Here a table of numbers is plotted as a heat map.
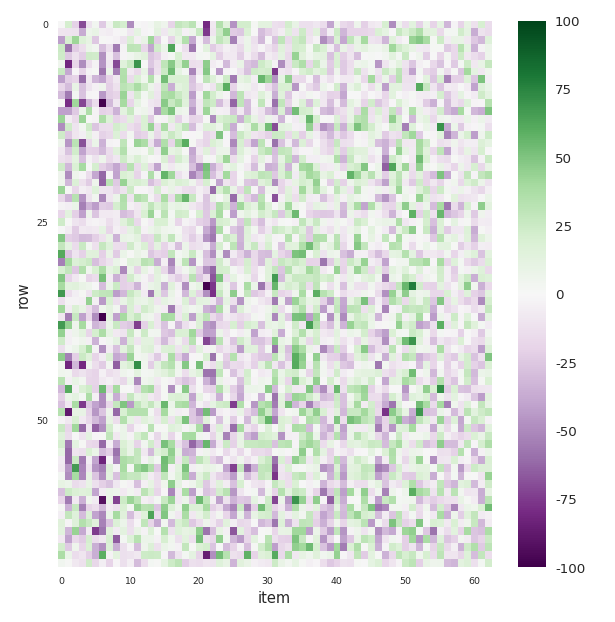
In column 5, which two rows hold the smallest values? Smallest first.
64, 51
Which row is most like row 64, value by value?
51
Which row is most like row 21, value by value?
25
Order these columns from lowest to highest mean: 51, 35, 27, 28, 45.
28, 27, 45, 51, 35
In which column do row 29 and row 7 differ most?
0
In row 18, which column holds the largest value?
48
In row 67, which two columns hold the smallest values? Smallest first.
21, 22
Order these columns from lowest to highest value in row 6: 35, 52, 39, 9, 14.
39, 14, 52, 35, 9
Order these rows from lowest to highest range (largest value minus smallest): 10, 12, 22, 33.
12, 22, 10, 33
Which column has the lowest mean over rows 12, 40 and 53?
22
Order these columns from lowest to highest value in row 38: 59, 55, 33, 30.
33, 30, 59, 55
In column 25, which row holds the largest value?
34
